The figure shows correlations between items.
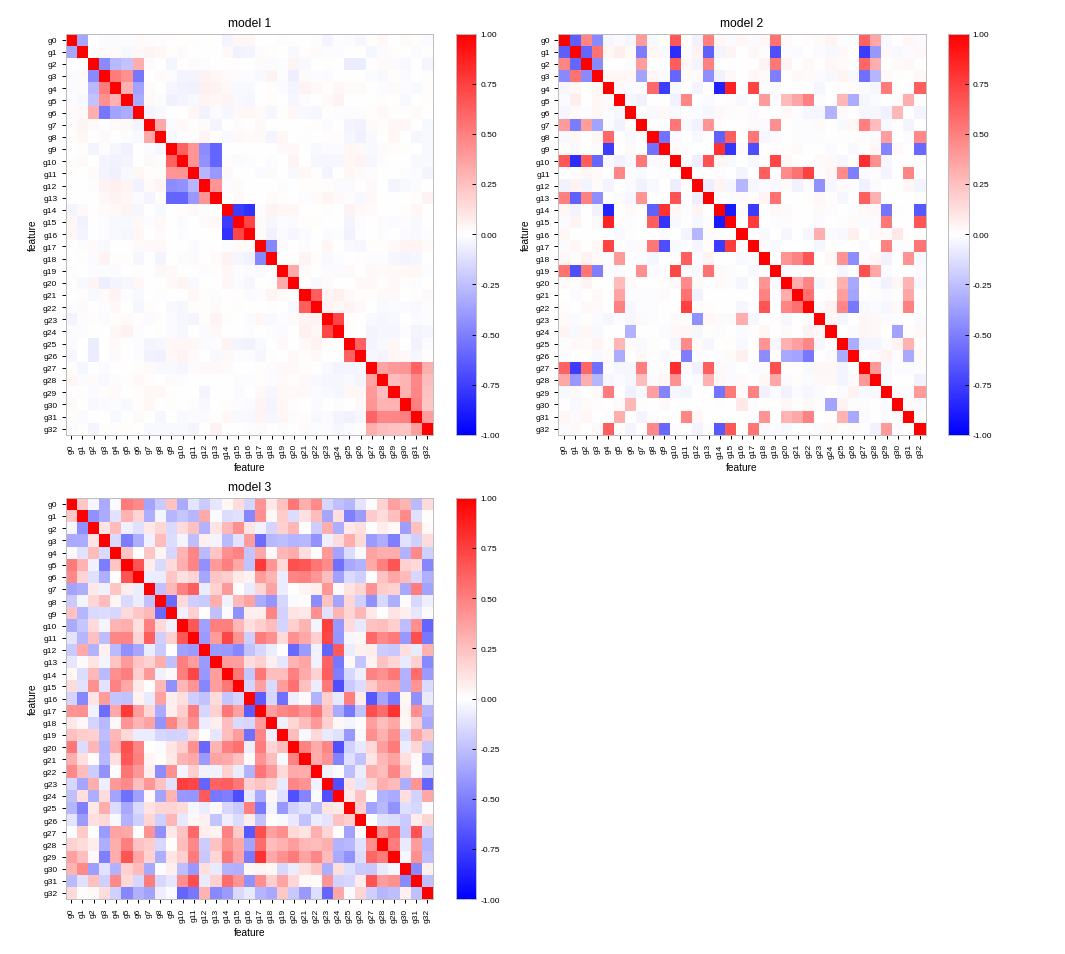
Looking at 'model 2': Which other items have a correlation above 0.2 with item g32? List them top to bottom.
g4, g8, g15, g17, g29
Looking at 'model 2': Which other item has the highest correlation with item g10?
g27
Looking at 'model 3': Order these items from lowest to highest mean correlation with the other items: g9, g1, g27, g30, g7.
g30, g1, g9, g7, g27
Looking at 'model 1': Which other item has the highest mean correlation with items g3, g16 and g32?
g15
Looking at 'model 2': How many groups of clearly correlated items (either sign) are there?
5
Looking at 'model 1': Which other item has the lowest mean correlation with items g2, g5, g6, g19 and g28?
g3
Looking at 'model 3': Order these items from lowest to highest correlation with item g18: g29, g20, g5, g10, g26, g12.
g12, g26, g20, g10, g29, g5
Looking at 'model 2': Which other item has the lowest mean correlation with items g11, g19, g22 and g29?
g26
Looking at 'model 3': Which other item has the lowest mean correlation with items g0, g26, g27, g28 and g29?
g16
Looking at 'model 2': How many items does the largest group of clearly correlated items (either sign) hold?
10
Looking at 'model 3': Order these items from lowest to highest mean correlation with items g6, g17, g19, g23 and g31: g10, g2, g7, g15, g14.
g2, g7, g10, g15, g14
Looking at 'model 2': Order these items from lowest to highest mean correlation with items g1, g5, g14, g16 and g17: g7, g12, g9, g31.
g7, g12, g9, g31
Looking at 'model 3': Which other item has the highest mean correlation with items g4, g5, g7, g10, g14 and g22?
g11
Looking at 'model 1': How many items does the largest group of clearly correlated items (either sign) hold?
6
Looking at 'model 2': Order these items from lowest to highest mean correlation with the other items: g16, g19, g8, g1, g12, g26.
g1, g26, g12, g16, g8, g19
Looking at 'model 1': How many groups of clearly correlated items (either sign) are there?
11
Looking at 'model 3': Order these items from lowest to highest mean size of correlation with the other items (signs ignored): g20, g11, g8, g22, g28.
g8, g22, g28, g20, g11
